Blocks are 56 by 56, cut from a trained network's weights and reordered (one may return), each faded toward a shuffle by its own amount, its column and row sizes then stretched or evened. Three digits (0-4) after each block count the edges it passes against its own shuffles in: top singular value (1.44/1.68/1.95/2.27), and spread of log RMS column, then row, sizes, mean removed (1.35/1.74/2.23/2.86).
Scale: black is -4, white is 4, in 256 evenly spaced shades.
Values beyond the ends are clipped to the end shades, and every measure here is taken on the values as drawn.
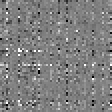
0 4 3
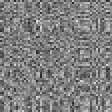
4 3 2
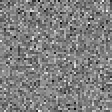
0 1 0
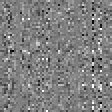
2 4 1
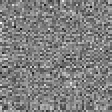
4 0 1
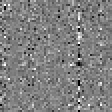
2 3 1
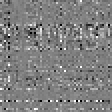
3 3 4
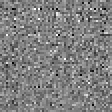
0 2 2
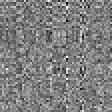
4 3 1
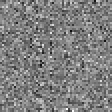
0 2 0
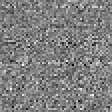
2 1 3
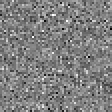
0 0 1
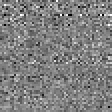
2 0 3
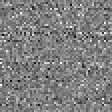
1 0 3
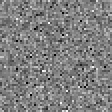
0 1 0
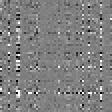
4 4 3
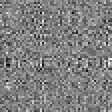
4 2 3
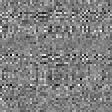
4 1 4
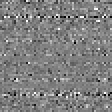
2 0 4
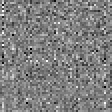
2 2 2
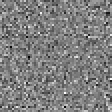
2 2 2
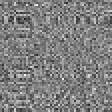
4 1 3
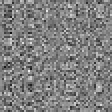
4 3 1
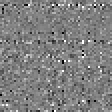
0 2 3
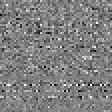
1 0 4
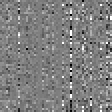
3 4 1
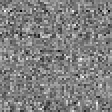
2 0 3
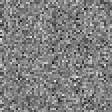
2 1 0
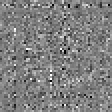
0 3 3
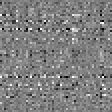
3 2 4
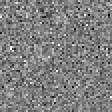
0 0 2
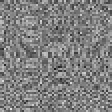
4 0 2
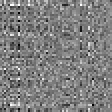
4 3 2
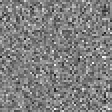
2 0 0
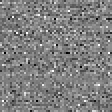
0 0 3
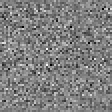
0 0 3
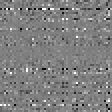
2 2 4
